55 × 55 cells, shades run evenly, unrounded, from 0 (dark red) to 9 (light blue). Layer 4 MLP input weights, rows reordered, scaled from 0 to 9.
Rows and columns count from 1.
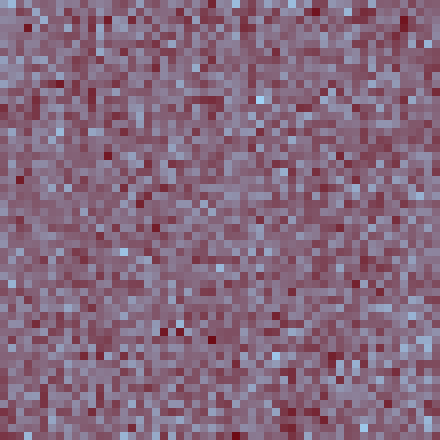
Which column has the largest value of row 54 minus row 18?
46
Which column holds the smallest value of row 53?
41
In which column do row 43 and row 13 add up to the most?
33
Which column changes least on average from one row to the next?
31
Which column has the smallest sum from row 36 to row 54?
37
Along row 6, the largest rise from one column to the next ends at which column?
54
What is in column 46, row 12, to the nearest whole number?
5
